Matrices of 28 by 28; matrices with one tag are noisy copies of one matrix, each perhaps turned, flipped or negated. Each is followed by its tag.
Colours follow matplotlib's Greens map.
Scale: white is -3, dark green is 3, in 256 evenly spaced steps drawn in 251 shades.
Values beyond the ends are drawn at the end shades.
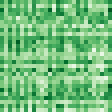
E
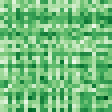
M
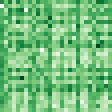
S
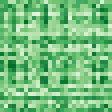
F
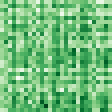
S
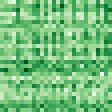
M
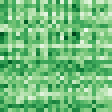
M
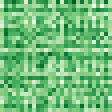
E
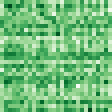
E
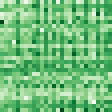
M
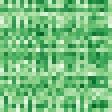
E
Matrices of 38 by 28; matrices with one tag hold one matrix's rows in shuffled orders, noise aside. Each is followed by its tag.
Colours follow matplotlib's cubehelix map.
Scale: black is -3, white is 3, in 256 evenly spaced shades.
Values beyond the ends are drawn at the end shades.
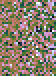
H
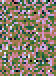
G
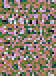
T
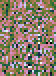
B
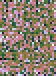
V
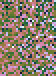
H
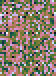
V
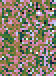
H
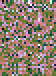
B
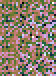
H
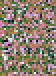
T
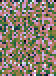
G
